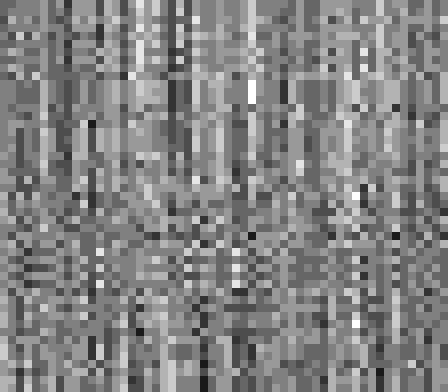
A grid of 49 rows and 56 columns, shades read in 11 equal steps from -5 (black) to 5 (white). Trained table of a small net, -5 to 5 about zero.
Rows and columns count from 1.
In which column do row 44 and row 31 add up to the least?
26
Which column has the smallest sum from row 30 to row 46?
12
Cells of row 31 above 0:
30
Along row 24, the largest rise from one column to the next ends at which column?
47
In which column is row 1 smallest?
9
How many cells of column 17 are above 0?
16
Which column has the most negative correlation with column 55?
5
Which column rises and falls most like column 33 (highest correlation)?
46
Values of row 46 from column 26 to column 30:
-4 -1 0 2 -2
